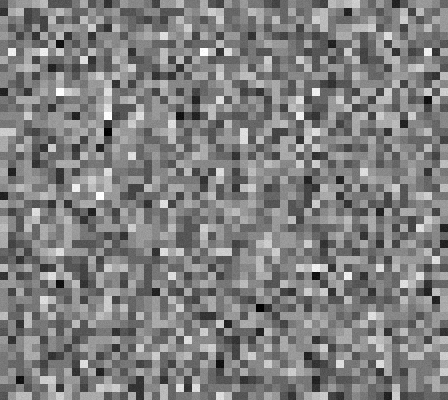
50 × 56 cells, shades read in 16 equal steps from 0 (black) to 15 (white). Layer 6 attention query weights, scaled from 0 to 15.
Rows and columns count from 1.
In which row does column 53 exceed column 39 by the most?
45
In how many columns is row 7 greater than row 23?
25
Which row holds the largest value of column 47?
40
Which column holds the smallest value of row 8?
12
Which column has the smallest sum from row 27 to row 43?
11
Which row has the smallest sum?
48
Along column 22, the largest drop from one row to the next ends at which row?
36
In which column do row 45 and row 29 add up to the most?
53
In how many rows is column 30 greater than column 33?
14
